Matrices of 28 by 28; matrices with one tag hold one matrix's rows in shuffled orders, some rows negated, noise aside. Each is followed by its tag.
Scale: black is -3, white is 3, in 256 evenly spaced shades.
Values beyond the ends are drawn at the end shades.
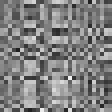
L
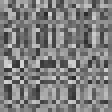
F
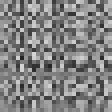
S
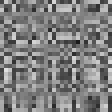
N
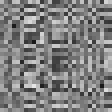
L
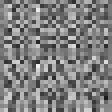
F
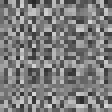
S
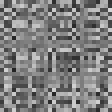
N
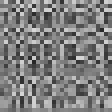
S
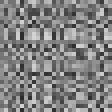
S
